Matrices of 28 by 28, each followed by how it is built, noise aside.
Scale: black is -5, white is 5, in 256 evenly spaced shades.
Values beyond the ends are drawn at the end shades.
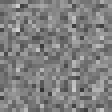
low rank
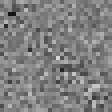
block diagonal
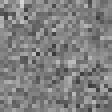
block diagonal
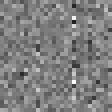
uneven columns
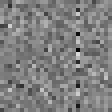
uneven columns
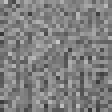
blocks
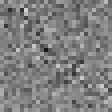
block diagonal
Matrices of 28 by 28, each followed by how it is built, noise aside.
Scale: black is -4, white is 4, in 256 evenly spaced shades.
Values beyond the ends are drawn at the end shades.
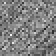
Hankel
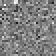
low rank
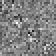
block diagonal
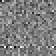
uneven rows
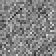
Hankel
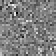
block diagonal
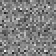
low rank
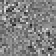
block diagonal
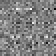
low rank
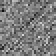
Hankel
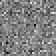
uneven rows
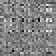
low rank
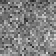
smooth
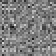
low rank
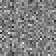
low rank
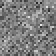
Hankel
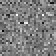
uneven rows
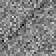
Hankel
